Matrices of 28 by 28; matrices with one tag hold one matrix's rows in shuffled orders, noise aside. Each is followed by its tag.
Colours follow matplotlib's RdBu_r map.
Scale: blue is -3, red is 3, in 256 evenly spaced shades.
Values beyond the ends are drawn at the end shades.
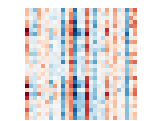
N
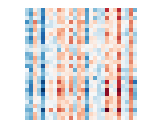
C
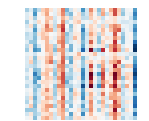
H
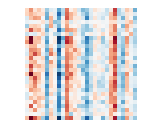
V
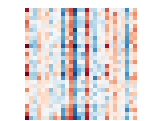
N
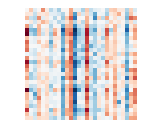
N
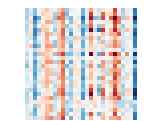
H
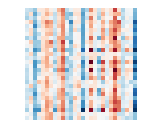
H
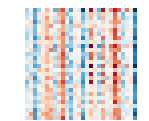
H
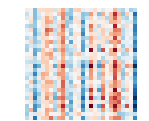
H
